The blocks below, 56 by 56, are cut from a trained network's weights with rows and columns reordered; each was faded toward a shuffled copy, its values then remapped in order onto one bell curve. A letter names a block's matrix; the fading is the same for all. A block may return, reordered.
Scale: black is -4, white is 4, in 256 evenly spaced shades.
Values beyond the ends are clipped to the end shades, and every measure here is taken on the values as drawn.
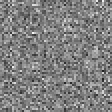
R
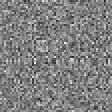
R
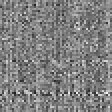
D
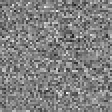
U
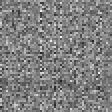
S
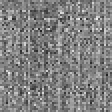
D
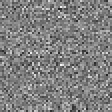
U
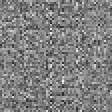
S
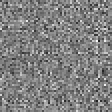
U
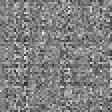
S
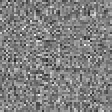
R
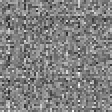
S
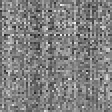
D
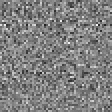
U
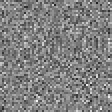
R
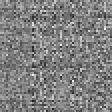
S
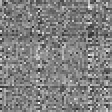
S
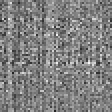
D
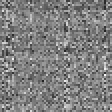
S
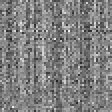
D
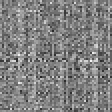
D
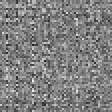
S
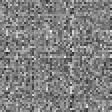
S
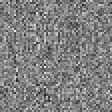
R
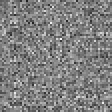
U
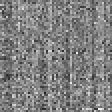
D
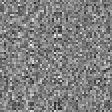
R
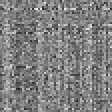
D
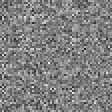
U
